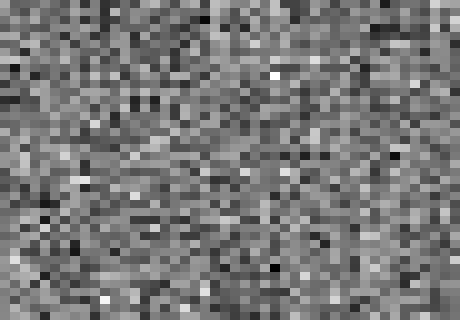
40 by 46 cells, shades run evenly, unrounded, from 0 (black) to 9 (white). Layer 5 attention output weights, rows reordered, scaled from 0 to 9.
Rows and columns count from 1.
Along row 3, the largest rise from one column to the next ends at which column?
22
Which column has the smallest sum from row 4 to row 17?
14
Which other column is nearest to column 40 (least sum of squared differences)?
39
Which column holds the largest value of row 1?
44
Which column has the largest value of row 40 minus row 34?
43
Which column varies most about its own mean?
28
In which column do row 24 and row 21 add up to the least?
9
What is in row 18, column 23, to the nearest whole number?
4
